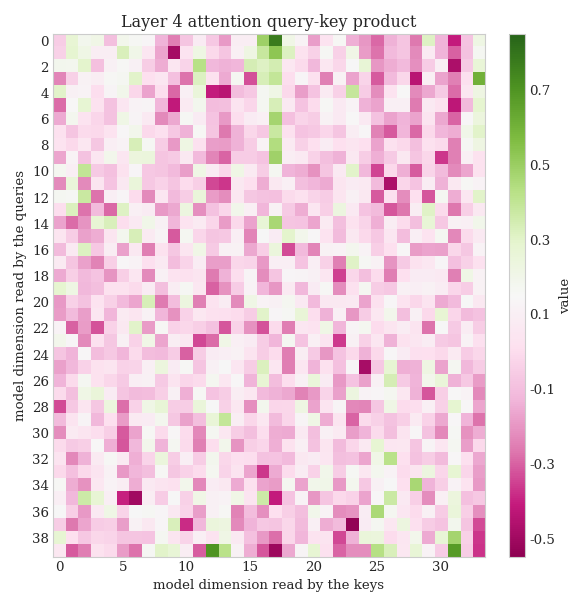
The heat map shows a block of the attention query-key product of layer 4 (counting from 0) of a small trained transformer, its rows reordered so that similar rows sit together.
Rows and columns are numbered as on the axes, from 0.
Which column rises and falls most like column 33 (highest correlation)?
17
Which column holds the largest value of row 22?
6
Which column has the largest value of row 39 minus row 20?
31
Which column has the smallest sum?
22
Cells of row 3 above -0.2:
27
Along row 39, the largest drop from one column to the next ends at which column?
32
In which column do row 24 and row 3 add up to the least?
10
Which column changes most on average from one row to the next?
0
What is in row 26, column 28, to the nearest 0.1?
-0.1
